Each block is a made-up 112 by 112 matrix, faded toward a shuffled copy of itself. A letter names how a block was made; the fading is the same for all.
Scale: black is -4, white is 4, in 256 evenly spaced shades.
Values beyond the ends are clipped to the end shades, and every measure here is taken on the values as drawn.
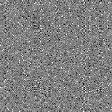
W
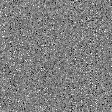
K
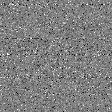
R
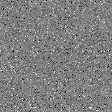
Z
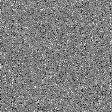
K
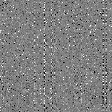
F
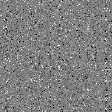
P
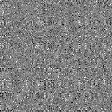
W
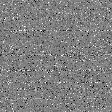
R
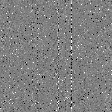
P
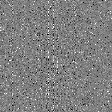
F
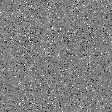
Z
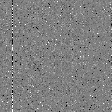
F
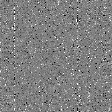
P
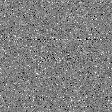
R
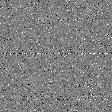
R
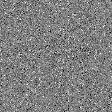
K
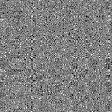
W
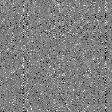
F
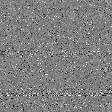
R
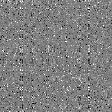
F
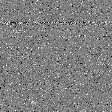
R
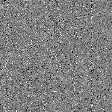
K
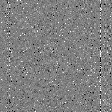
F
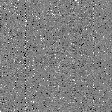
P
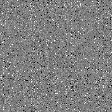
P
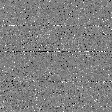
R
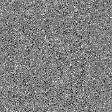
K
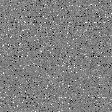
Z
